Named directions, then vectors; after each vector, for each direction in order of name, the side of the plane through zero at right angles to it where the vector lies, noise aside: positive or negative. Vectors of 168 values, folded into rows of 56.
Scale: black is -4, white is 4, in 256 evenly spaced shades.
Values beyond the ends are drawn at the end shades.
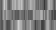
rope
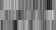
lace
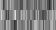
positive, negative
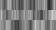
positive, negative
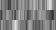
negative, positive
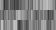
negative, negative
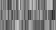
negative, positive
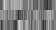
positive, positive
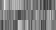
positive, positive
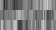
negative, negative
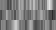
negative, positive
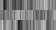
negative, negative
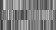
positive, positive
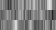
negative, positive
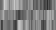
positive, positive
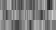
positive, negative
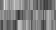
positive, positive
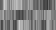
positive, positive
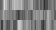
positive, positive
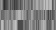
negative, negative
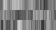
positive, positive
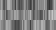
positive, negative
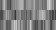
negative, positive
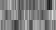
positive, negative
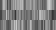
negative, positive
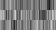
positive, negative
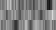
positive, negative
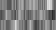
negative, positive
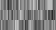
negative, positive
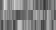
positive, positive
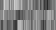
positive, positive
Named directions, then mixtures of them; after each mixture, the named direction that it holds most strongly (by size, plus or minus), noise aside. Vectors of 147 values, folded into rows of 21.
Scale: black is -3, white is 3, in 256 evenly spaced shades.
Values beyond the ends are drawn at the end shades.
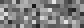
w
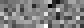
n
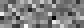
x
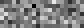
w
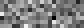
x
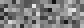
w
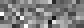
x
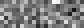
w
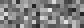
w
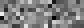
x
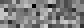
w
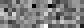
n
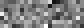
n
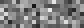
w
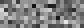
w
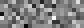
x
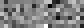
n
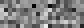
w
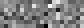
n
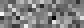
x
